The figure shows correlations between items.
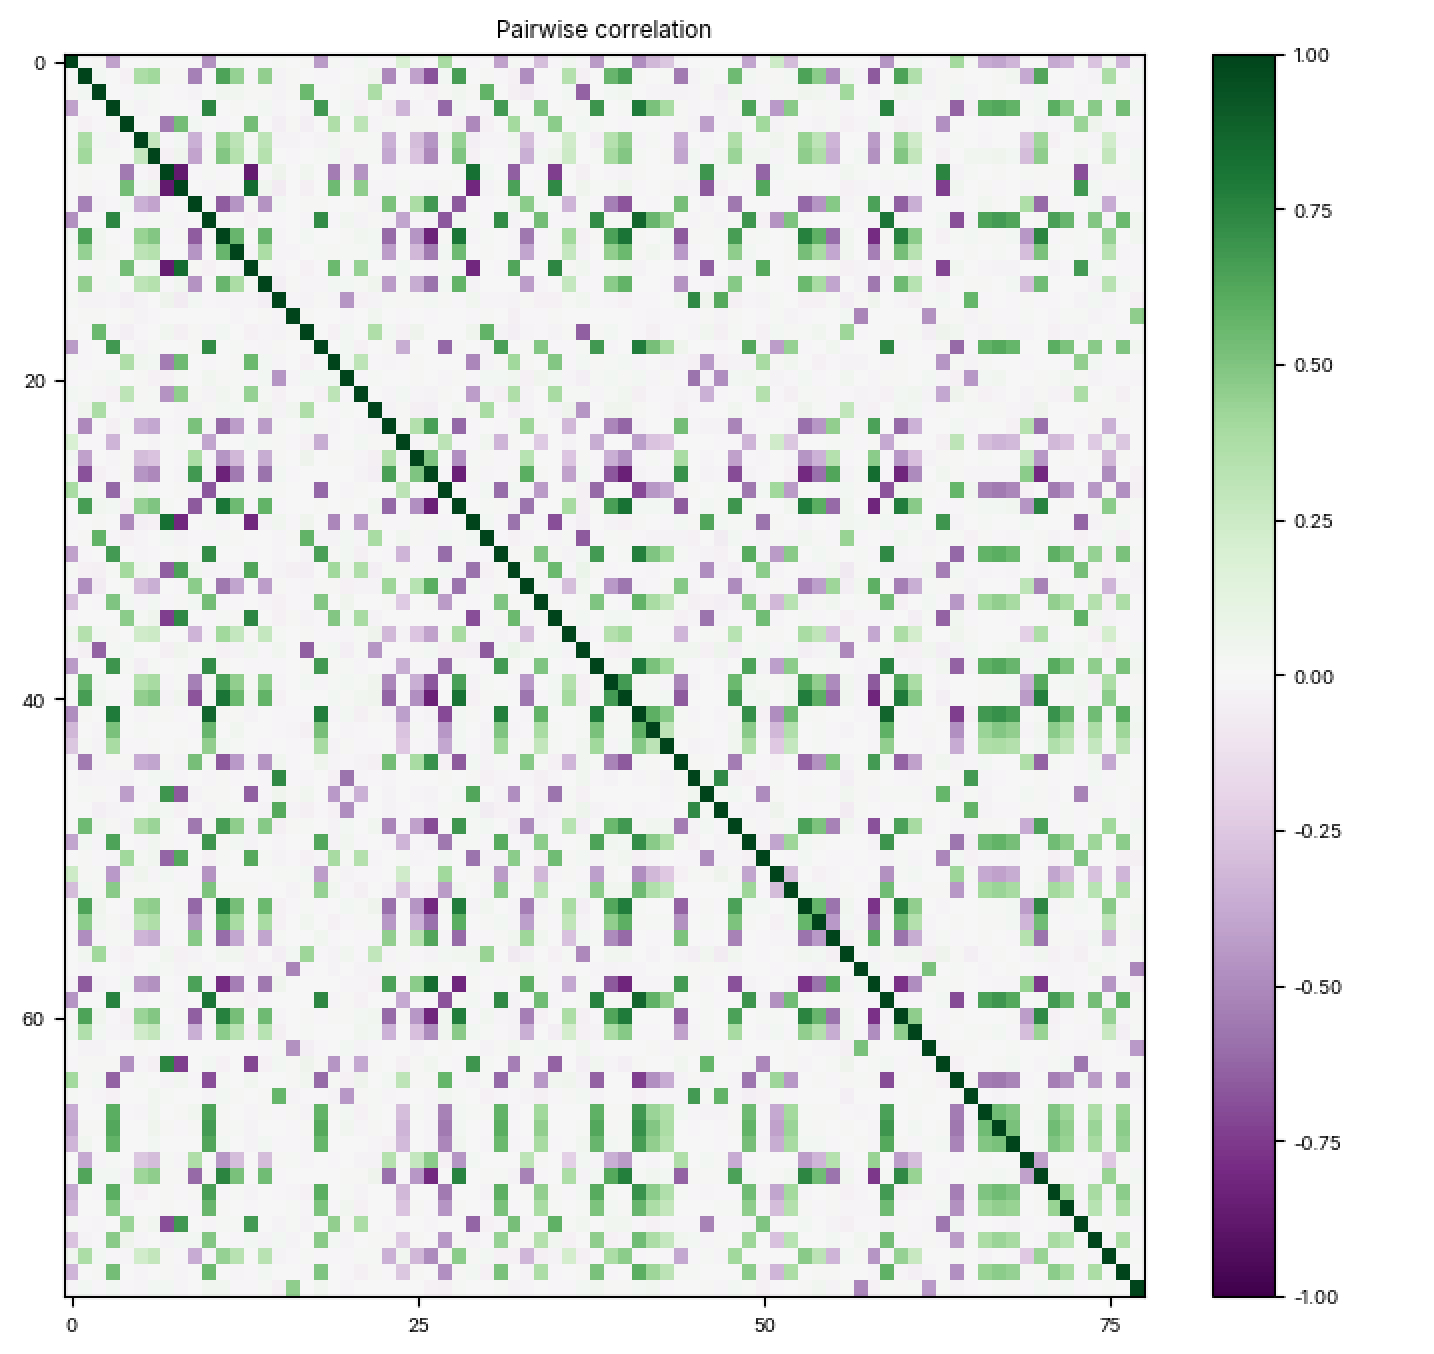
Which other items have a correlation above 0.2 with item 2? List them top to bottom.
17, 22, 30, 56
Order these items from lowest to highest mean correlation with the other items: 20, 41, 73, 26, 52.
26, 20, 73, 52, 41
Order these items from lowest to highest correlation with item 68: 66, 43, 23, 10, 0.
0, 23, 43, 66, 10
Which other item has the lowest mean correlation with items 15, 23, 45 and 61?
20
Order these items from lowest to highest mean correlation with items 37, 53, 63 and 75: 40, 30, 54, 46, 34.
30, 34, 46, 54, 40
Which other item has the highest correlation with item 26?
58
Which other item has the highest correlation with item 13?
8
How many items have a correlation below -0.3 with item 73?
4
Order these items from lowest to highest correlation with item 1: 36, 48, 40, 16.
16, 36, 48, 40
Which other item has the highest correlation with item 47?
45
